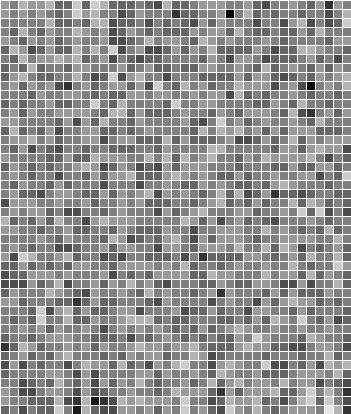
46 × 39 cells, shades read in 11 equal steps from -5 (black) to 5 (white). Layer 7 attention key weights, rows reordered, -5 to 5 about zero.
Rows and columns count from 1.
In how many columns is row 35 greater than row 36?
10
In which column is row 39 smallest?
1
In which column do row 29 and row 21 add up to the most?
3
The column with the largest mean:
27
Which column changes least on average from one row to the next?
5
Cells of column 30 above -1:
32
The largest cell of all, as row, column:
46, 37
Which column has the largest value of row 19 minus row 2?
26
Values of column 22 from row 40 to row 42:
2 0 1
